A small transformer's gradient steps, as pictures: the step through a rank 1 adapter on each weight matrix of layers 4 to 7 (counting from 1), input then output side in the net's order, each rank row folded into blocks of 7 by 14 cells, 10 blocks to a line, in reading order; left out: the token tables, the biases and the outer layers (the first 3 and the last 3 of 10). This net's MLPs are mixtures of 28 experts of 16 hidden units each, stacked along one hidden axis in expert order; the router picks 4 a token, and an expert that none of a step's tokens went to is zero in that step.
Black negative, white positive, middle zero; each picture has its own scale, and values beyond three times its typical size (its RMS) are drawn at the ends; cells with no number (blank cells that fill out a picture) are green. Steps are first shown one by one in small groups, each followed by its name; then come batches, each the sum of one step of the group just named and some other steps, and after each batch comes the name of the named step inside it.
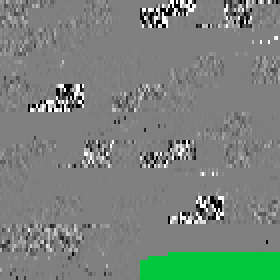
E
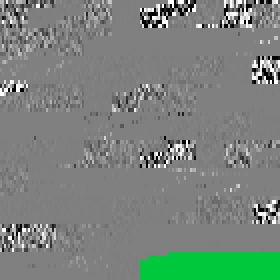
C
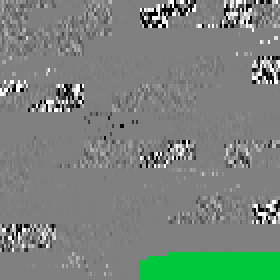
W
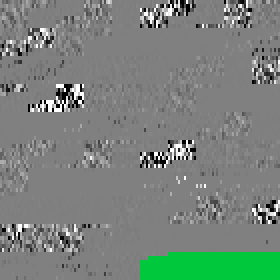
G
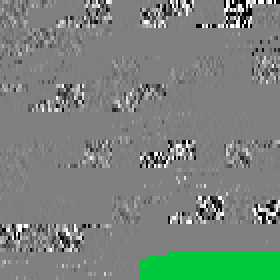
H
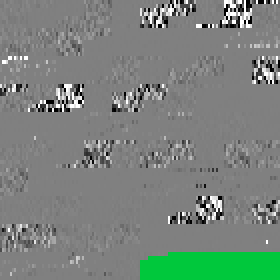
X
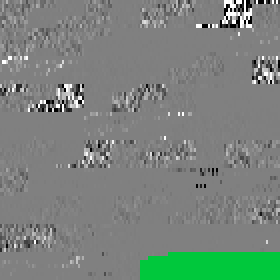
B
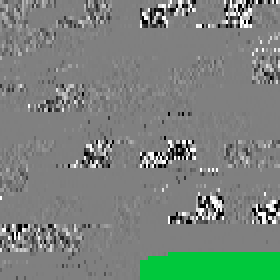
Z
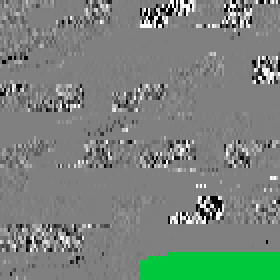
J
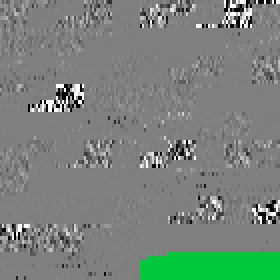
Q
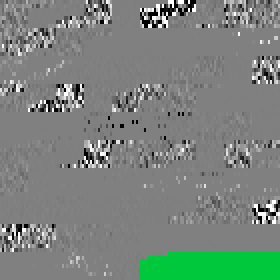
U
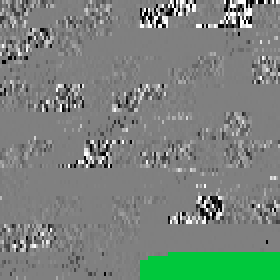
J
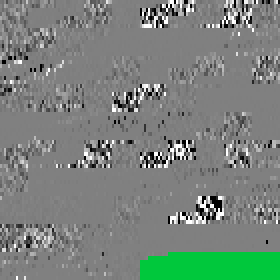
J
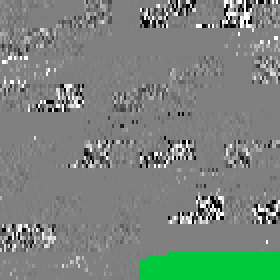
X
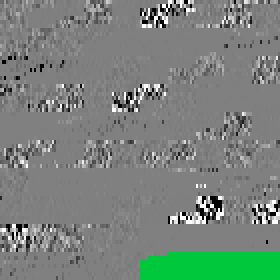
J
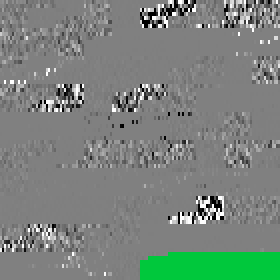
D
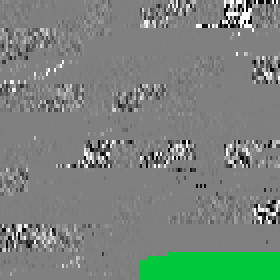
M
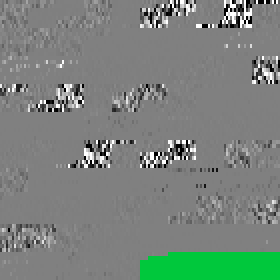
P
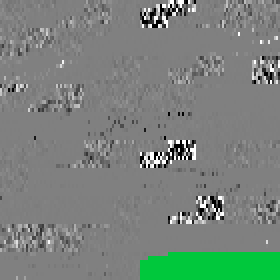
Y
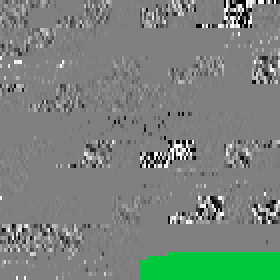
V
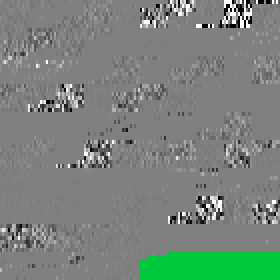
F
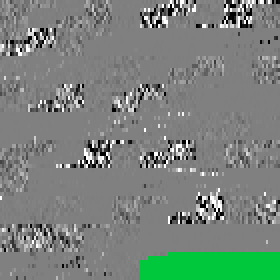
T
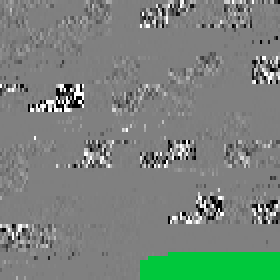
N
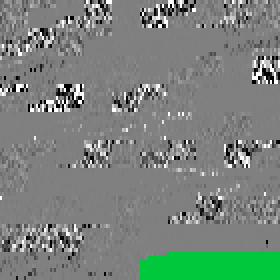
N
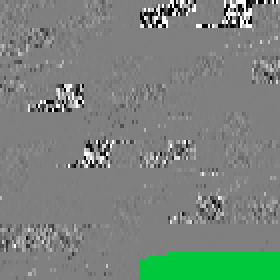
P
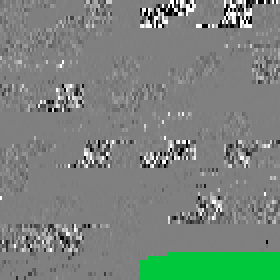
P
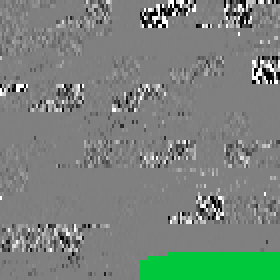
Y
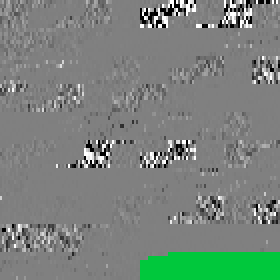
P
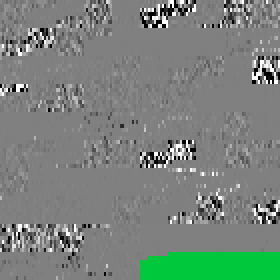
T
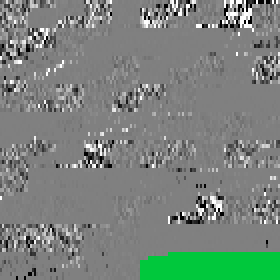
M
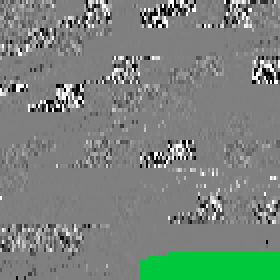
T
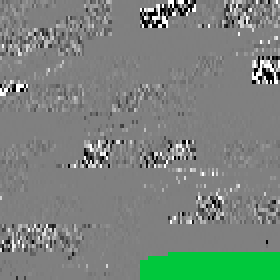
D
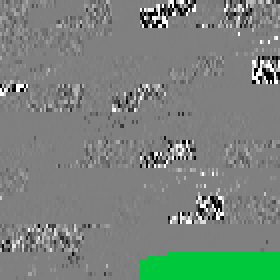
D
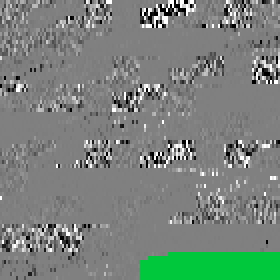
F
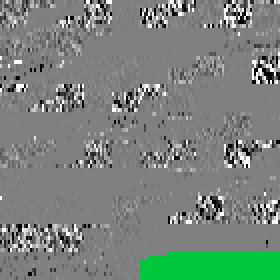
V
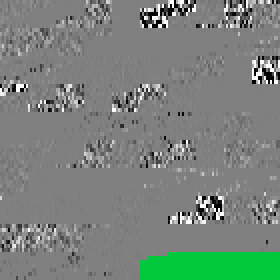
D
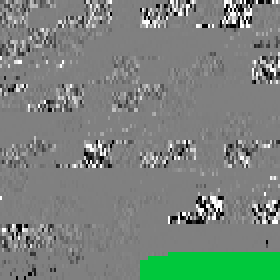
F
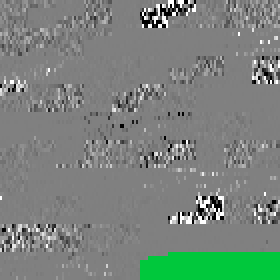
D
